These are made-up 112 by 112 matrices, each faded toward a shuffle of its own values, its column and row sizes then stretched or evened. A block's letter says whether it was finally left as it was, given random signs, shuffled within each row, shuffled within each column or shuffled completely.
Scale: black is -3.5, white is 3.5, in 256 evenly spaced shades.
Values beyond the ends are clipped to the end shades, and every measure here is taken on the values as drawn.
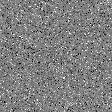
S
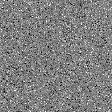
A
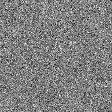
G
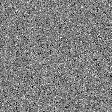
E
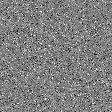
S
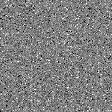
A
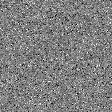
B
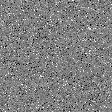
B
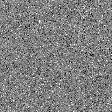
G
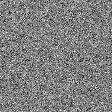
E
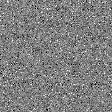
A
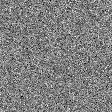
S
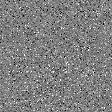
A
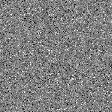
A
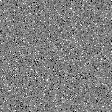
A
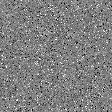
G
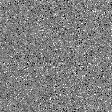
A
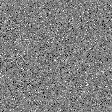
B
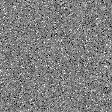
G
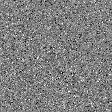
B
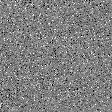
B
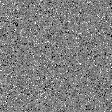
A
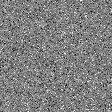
S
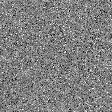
G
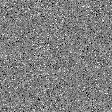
E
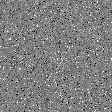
S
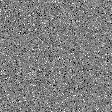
E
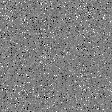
E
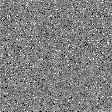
E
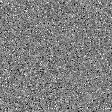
B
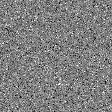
G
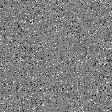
A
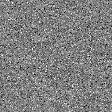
A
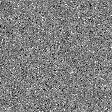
B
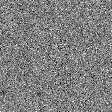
B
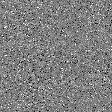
A
